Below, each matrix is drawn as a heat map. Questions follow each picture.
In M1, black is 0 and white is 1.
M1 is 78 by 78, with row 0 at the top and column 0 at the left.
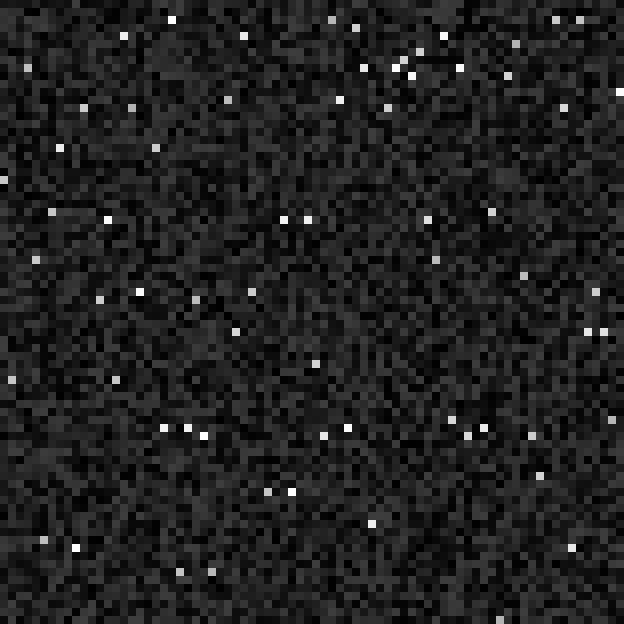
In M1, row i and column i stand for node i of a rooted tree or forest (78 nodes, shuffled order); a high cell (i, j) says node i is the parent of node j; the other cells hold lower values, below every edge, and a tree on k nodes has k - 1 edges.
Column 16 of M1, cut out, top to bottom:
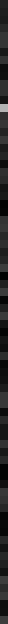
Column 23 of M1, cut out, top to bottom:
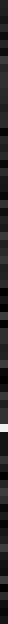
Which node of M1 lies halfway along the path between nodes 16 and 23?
27
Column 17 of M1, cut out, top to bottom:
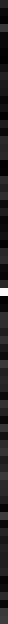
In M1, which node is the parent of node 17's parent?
61
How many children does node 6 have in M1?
1
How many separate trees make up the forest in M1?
11
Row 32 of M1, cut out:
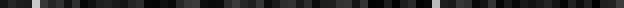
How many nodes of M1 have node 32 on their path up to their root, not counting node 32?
9
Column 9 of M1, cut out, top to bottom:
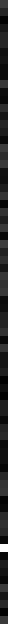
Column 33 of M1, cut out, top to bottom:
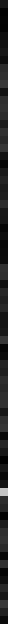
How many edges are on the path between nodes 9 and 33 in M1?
5
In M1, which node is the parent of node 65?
34
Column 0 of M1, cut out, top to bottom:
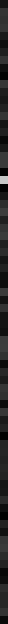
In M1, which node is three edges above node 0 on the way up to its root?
68
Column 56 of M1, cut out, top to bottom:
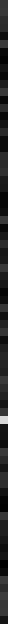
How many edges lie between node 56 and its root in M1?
5
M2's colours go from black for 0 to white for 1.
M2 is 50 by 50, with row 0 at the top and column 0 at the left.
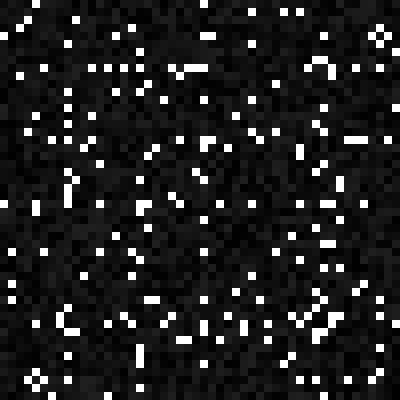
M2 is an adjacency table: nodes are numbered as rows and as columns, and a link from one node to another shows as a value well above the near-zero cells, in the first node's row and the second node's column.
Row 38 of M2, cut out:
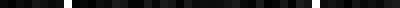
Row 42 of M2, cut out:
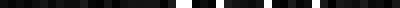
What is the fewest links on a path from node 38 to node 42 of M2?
2
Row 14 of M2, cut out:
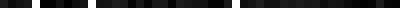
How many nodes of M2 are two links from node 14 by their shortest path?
9
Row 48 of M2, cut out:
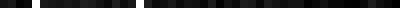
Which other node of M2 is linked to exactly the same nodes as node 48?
node 26
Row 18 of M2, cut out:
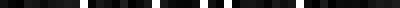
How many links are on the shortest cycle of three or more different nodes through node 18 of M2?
3
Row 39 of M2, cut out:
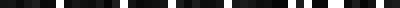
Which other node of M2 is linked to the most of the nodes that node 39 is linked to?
node 8
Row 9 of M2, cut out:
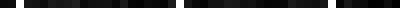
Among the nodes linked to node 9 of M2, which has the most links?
node 41
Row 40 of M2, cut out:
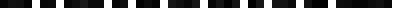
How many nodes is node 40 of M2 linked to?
11
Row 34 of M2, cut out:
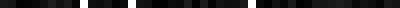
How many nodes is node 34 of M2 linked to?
3
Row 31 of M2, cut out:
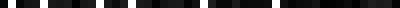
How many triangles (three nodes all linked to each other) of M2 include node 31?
2
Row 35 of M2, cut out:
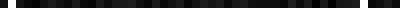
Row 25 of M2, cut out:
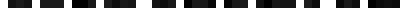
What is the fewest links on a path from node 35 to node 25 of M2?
2
